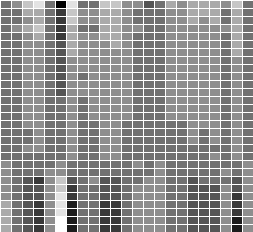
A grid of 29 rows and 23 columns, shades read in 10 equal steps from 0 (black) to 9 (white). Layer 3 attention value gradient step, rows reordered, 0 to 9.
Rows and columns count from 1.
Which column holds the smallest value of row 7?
6
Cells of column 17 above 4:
15
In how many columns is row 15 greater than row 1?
3
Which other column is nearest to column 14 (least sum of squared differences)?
5
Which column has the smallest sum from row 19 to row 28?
7
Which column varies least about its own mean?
2
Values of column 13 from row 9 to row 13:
4 4 4 4 4
